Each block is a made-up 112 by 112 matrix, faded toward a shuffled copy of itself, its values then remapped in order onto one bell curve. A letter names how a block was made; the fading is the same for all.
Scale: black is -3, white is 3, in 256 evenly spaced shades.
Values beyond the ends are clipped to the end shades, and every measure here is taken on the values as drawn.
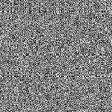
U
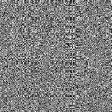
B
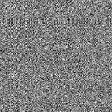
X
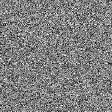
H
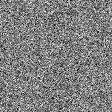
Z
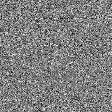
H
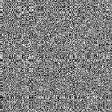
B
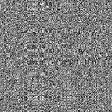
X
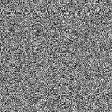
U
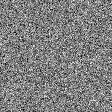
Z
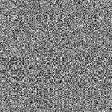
X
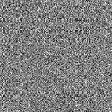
X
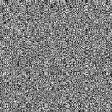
X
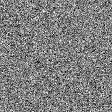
Z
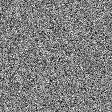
Z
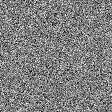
Z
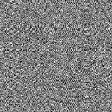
X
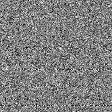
H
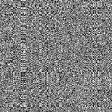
B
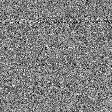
H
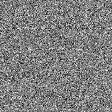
H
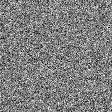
Z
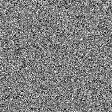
H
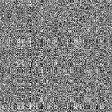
B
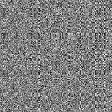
B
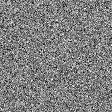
Z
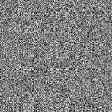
U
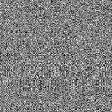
X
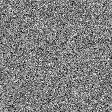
Z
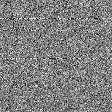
H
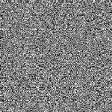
U
